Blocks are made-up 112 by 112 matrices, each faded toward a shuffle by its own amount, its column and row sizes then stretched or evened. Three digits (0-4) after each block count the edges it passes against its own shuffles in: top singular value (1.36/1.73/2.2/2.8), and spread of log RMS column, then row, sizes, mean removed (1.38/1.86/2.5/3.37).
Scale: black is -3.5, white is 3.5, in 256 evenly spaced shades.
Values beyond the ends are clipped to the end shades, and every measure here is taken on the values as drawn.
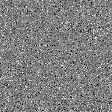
0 0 2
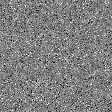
0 0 0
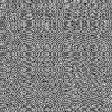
4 0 0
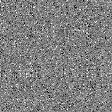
2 1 1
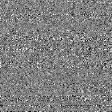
1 2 4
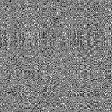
4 1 2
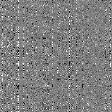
3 4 2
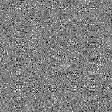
3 1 2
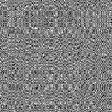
4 2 0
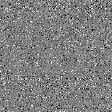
1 0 3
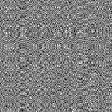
4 0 1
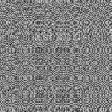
4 2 0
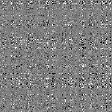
1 4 4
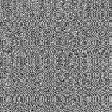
4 0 1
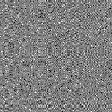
4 1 1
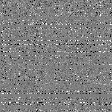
0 2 4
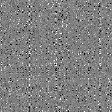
3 3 1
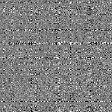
3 3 4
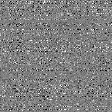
0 2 4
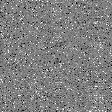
2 0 1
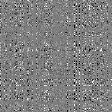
3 4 3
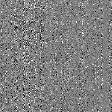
2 4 0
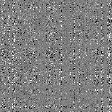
1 4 3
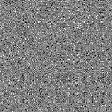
3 1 1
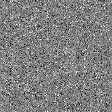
1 2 1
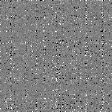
1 3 3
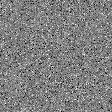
1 0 0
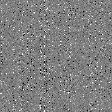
0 3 0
